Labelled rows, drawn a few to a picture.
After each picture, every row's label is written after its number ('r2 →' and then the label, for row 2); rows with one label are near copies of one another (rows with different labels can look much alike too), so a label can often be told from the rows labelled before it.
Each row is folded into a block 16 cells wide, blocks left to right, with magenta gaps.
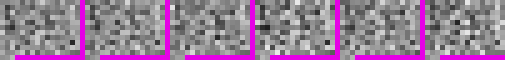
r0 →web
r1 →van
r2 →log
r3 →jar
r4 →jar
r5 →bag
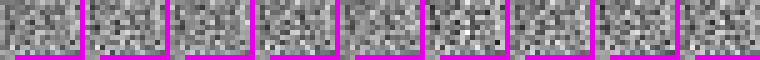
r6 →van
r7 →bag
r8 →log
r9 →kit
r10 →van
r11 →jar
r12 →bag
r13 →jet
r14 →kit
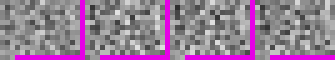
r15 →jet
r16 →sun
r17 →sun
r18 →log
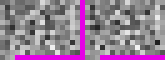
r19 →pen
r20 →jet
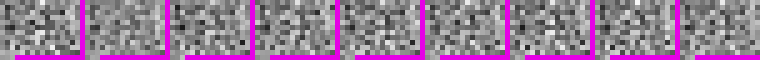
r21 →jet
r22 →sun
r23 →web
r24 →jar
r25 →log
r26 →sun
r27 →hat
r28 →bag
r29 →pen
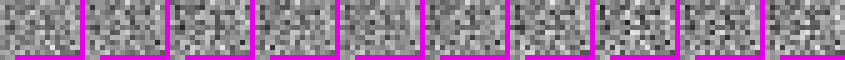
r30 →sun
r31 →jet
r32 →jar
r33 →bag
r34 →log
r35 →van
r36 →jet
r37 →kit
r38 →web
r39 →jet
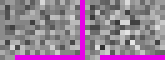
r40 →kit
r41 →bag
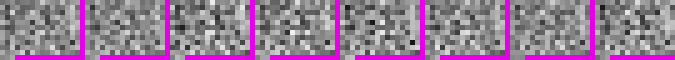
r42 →van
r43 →jet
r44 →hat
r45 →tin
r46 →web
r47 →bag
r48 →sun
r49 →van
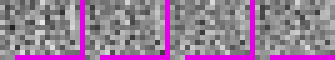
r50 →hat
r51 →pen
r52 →kit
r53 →log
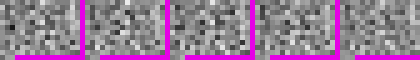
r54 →log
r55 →kit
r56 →pen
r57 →van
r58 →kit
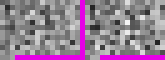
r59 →van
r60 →pen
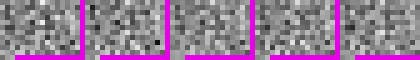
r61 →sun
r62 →web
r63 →sun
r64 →bag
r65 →jar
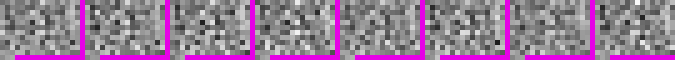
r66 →pen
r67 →jar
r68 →pen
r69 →kit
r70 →sun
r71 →web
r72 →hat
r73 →sun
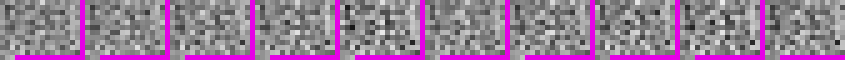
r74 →web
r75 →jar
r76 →van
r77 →jet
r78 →web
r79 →pen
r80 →jet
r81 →kit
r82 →pen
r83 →van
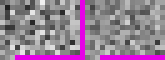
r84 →jar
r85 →jet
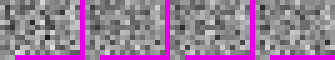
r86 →log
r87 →hat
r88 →hat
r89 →jet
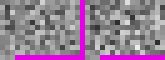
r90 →log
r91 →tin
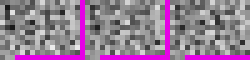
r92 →jar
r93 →web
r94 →hat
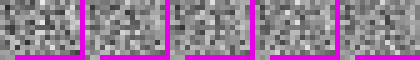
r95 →hat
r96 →tin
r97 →jar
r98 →sun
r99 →sun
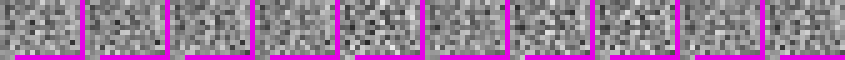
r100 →van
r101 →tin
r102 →log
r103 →van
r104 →kit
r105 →jar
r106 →jet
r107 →sun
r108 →bag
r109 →hat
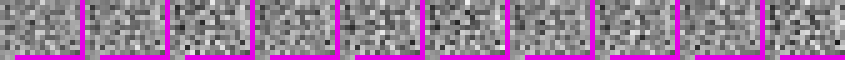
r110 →sun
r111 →tin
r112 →hat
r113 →van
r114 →jet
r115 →tin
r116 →web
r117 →pen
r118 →hat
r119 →van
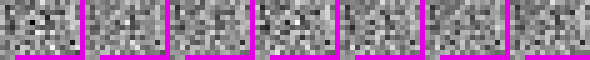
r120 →tin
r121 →sun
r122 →jar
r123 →log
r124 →van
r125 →van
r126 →van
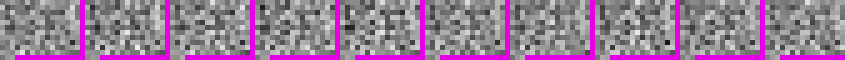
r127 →log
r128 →hat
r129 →jet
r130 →jar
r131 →jar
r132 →jet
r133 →bag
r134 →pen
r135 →van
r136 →bag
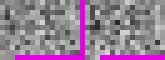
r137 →hat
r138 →web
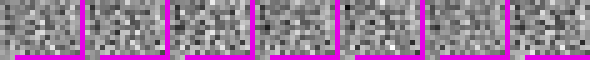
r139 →jet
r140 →tin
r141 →jar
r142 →web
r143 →tin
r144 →hat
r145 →jet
